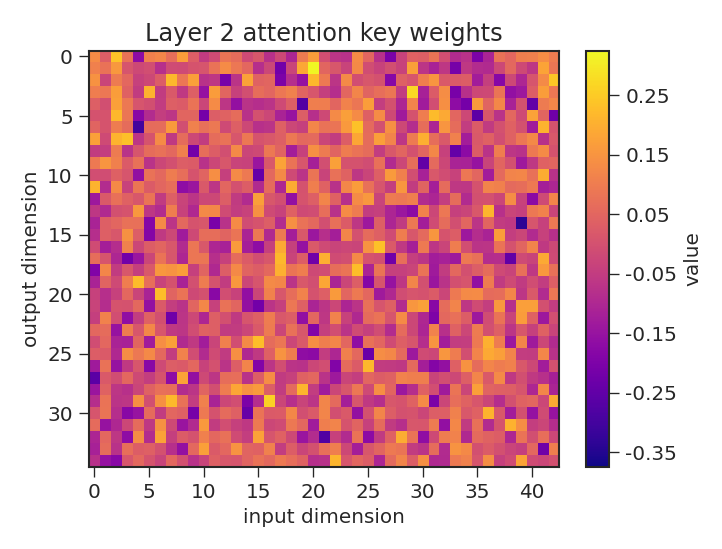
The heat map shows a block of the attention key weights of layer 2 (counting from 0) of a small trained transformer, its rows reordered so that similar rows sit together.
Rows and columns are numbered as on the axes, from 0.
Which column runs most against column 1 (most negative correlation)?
30
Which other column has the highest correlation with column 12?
19
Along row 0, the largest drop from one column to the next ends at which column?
4
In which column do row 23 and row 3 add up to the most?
5
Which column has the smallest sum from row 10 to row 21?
31
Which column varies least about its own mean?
12
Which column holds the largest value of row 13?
36
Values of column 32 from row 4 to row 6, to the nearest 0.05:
0.15 0.2 0.15
